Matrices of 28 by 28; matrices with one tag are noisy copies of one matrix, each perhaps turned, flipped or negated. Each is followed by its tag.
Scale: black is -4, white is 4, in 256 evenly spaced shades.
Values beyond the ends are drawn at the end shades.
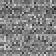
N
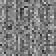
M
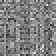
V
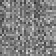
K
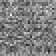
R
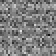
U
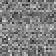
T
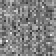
R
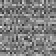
N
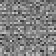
K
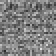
R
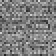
M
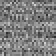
N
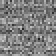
N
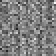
U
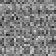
U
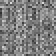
M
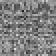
R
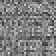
V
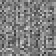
M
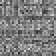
V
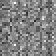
U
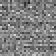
K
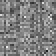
V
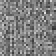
K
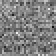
R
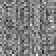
M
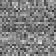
T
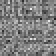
V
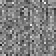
M
